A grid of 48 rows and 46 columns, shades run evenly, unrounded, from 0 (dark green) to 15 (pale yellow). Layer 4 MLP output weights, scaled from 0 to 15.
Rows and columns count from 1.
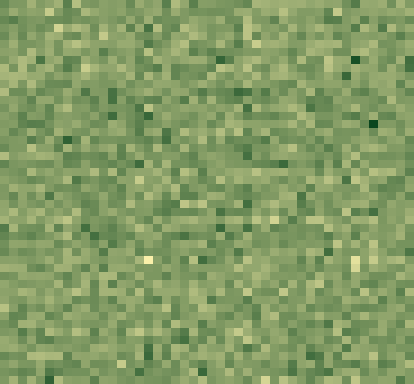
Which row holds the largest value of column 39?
27
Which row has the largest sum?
28
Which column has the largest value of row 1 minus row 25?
34
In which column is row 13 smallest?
13
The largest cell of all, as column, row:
17, 33
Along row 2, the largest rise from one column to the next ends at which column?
38
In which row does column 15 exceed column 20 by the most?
26
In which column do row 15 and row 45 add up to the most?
42
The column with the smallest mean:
11
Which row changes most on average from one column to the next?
4
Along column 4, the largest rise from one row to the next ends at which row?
19
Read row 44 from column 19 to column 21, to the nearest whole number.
6 10 9
